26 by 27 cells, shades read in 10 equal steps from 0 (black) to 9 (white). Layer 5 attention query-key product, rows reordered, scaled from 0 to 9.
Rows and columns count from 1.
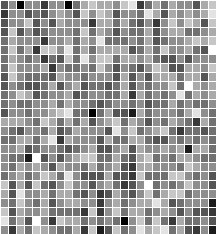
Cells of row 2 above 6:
4
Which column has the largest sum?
9
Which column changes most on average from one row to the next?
24
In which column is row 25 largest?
5
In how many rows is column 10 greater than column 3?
6
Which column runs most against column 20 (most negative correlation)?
22
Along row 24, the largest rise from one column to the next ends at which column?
12
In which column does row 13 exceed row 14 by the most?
25
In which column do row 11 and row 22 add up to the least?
17
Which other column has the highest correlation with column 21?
15
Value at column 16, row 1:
7
